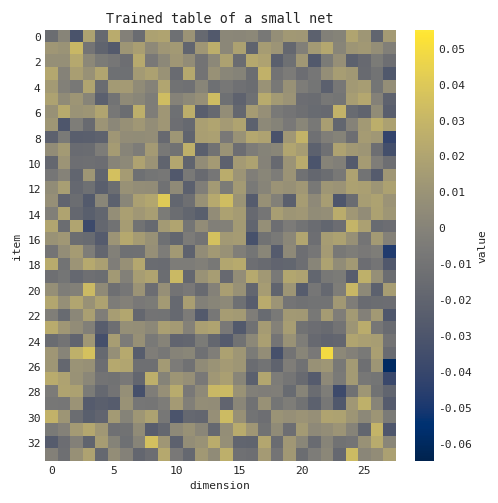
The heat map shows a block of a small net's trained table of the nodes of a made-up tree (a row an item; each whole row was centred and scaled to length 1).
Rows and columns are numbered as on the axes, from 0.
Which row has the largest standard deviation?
13
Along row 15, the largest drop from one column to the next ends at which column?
3
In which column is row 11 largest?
5
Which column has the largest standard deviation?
27
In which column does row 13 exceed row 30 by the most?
9
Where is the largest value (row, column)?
25, 22
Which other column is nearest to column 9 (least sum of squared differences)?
17
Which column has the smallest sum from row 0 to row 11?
21
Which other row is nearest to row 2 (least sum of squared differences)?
6
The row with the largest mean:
1
